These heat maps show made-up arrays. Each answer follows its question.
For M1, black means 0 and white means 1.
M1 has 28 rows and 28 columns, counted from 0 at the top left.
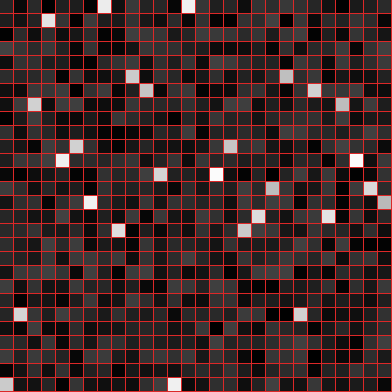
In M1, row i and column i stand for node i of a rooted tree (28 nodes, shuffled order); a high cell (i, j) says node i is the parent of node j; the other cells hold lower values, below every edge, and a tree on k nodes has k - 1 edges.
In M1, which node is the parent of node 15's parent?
27
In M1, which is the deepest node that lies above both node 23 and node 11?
12
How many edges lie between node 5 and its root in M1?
3
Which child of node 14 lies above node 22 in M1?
6
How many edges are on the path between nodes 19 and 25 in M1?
6
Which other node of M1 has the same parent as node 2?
24
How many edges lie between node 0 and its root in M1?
2
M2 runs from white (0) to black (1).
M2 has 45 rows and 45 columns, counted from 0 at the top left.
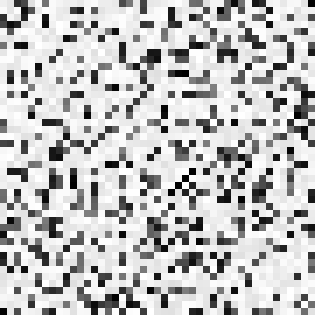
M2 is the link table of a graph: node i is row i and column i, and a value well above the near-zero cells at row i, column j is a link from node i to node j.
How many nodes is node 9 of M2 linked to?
10
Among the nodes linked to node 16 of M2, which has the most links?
node 43
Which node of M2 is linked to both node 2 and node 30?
node 36
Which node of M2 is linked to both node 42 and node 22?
node 39
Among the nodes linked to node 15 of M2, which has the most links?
node 44
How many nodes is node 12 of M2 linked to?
9
